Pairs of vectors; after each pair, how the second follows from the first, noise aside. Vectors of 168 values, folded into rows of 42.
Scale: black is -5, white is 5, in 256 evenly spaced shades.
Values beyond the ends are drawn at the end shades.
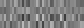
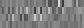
wrapped around, partly zeroed.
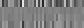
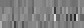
wrapped around, partly zeroed.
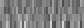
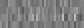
wrapped around, shrunk.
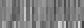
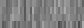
negated, shrunk.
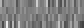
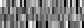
reversed, negated, scaled up.
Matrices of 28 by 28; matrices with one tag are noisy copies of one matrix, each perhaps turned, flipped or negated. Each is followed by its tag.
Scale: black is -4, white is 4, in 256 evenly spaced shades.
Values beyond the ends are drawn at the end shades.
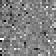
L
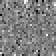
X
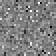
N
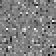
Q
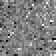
L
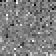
L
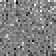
L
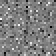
N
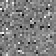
Q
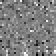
X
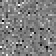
Q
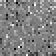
L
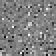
Q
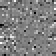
X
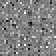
N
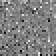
L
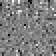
X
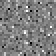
N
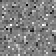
N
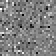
Q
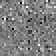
Q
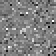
Q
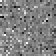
L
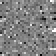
X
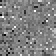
L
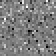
Q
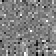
X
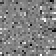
X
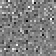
Q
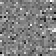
X
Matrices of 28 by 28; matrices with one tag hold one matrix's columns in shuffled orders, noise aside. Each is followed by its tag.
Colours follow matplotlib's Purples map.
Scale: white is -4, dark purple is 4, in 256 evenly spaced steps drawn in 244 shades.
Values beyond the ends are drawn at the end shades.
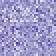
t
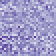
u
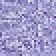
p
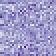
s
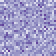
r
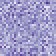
s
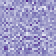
u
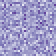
r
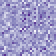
r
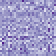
u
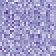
r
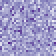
t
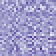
u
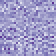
u
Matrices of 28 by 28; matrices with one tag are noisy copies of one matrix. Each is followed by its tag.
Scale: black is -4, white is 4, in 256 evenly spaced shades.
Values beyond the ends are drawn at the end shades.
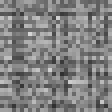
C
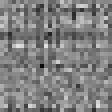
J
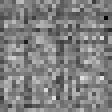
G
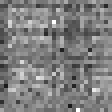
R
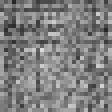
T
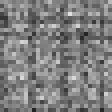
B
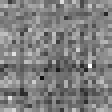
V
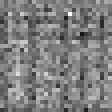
B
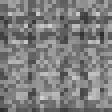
B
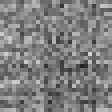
V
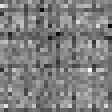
J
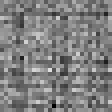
C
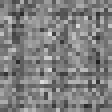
C
